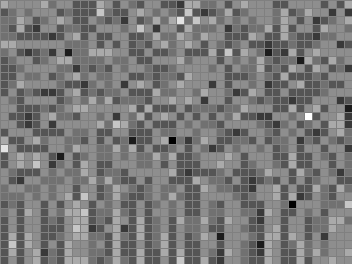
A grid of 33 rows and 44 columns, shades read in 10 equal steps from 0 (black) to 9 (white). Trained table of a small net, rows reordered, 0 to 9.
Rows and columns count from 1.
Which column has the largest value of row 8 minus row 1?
23
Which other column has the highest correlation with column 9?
34
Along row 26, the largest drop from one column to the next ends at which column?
37
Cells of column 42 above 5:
5
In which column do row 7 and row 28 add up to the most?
29
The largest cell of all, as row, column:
15, 39
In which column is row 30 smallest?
28
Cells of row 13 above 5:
4
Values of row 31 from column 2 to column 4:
7 3 6
